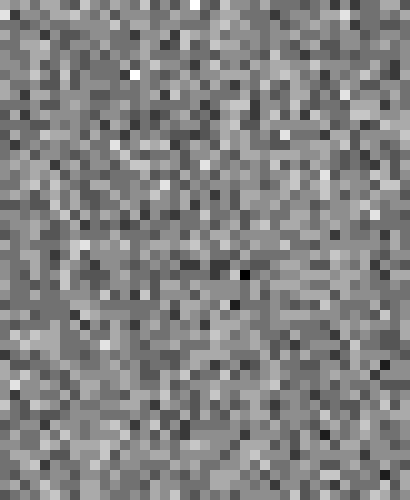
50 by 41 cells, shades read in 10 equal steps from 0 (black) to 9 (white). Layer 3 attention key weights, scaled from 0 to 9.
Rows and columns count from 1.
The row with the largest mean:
25
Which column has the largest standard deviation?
39
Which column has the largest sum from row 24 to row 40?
23
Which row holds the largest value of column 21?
17
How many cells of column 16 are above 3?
38
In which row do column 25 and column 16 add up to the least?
28
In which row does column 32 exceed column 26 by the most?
12
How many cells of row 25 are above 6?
6
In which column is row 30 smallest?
14
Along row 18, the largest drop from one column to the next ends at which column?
34
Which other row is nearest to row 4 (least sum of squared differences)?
32
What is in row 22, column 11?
6
